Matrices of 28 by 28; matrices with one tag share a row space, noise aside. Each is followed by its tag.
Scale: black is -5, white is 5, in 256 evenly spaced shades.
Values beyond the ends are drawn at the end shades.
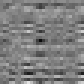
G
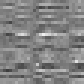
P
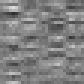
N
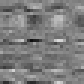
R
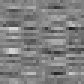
N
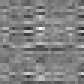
G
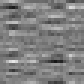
N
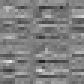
P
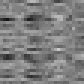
R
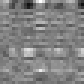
G
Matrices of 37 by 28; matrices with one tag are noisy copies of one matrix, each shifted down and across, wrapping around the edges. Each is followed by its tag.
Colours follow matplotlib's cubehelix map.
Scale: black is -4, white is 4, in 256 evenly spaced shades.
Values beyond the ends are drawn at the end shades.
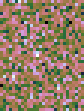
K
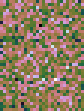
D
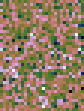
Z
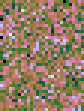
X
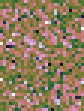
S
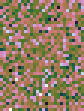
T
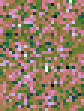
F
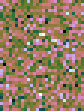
S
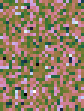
X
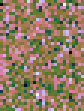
F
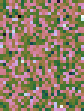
F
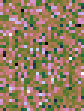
S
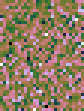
T
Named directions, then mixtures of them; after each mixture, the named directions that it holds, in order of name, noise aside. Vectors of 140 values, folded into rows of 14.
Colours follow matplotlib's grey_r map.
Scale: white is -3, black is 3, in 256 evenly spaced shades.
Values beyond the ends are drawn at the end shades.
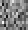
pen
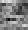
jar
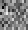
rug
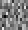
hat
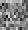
hat, jar, pen.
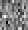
hat, rug.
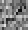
hat, jar, pen.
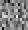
hat.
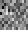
rug.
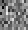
rug.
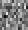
hat.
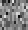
hat, jar, pen.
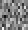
hat.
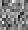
hat, pen, rug.
